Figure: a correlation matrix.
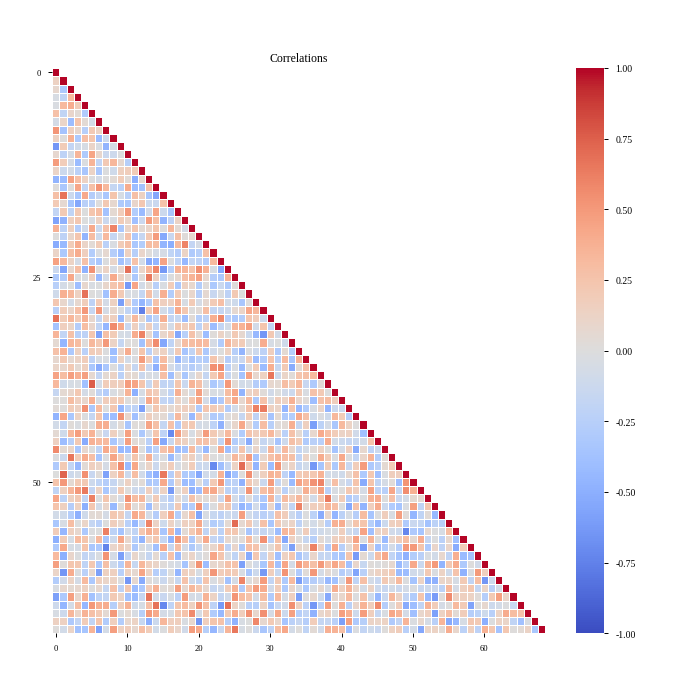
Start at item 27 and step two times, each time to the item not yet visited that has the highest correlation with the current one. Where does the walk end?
51
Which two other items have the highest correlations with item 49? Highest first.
1, 15
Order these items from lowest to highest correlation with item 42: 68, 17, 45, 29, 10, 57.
45, 68, 10, 29, 17, 57
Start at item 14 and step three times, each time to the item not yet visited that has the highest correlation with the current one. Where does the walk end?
10
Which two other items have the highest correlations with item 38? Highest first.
5, 52
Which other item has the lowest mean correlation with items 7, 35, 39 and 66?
67
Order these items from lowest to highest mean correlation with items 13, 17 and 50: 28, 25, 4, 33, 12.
12, 33, 28, 4, 25
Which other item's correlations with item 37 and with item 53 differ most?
4
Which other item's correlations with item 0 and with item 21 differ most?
18
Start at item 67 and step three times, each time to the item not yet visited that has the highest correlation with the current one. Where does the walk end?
29
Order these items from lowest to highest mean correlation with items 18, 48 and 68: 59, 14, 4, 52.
59, 4, 52, 14
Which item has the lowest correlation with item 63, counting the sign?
11
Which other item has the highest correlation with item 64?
13
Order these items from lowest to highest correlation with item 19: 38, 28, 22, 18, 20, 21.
22, 21, 18, 20, 28, 38
